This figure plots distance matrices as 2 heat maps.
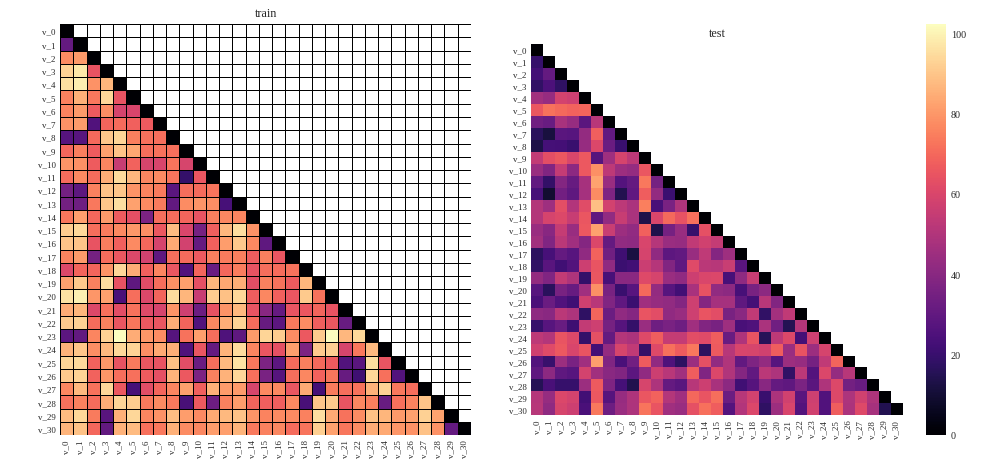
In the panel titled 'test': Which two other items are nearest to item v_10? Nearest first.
v_15, v_13
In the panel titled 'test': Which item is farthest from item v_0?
v_5
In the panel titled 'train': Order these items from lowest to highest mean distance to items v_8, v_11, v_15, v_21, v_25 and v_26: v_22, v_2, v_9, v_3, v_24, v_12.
v_22, v_9, v_24, v_2, v_12, v_3
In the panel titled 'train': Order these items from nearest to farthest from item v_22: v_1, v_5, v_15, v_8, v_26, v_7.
v_26, v_15, v_7, v_5, v_8, v_1
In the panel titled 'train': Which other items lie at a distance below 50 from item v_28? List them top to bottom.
v_9, v_11, v_18, v_24
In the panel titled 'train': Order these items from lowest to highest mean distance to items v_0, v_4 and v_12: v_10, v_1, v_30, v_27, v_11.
v_1, v_10, v_27, v_11, v_30
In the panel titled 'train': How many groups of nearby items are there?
8
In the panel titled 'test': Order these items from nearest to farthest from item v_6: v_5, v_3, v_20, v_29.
v_29, v_20, v_3, v_5
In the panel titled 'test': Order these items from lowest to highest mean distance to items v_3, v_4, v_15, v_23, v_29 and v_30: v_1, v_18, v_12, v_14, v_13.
v_1, v_12, v_18, v_13, v_14
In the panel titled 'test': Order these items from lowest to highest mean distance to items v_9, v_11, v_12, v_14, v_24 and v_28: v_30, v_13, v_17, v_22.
v_17, v_22, v_30, v_13
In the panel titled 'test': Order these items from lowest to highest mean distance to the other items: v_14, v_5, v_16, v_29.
v_16, v_29, v_14, v_5
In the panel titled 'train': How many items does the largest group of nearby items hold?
7
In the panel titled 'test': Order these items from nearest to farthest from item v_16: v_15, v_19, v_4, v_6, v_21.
v_19, v_6, v_4, v_21, v_15
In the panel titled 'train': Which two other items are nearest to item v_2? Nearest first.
v_7, v_17
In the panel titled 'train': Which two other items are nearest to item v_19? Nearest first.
v_27, v_5
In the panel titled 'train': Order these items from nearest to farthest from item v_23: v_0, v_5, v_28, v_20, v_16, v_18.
v_0, v_18, v_28, v_5, v_16, v_20
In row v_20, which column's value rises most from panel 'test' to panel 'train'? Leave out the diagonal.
v_1
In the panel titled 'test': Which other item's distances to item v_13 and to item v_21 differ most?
v_27
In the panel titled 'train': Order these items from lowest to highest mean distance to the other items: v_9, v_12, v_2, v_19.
v_9, v_2, v_12, v_19
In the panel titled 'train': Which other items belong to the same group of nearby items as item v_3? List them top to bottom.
v_29, v_30
